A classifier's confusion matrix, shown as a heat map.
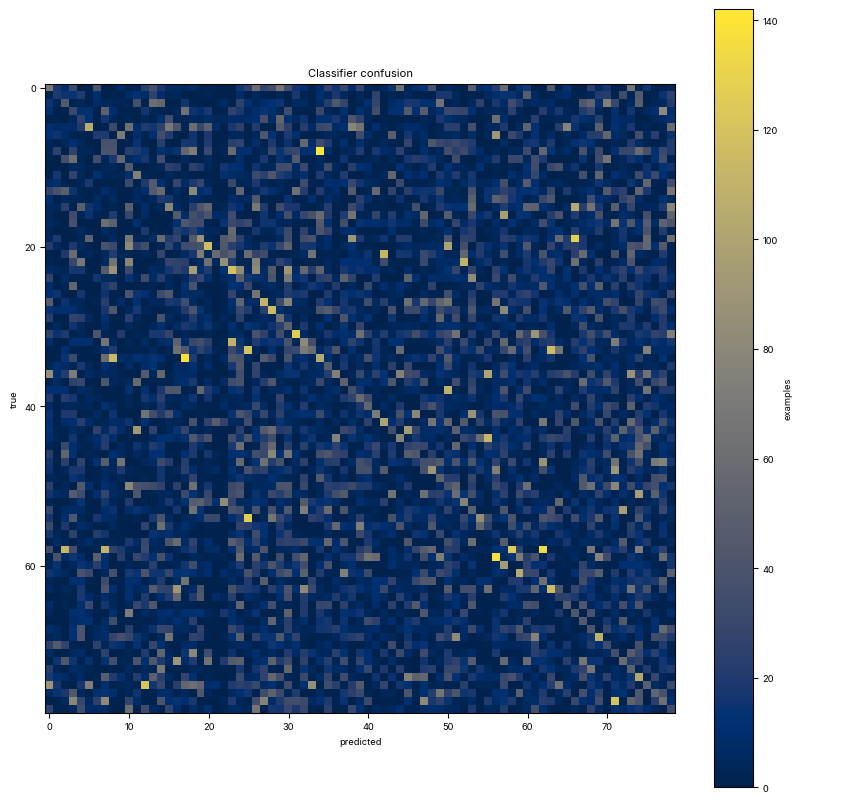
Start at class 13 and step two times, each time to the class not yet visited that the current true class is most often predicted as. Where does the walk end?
23
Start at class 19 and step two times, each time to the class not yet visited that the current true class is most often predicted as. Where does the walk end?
10
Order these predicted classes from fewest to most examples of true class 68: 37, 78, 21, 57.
21, 37, 57, 78
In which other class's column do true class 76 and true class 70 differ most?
49
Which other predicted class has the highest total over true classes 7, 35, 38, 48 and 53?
50
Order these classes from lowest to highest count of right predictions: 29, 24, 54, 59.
24, 29, 59, 54
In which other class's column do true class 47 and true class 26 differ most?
62
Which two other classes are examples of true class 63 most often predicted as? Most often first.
16, 32
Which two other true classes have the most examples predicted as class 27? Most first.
77, 47
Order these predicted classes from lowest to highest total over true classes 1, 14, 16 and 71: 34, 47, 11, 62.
11, 62, 34, 47
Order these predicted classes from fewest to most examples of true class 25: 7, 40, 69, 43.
43, 7, 40, 69
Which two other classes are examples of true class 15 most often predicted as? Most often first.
66, 78
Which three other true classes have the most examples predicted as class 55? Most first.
44, 36, 63
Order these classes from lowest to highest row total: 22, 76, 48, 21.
48, 76, 22, 21
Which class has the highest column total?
30
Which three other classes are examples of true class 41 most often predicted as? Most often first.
53, 46, 12
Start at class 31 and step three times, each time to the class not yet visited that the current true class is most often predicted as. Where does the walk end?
56
